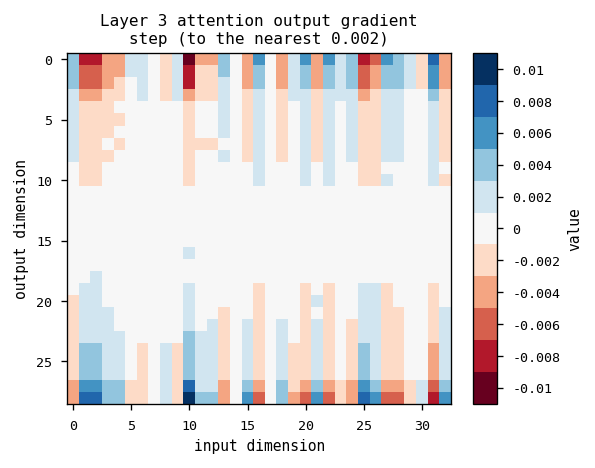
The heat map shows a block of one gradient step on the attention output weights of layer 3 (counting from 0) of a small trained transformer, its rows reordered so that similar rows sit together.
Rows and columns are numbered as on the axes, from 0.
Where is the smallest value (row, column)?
0, 10
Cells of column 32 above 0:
8
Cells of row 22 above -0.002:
24
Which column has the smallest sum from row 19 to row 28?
31
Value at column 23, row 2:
0.002
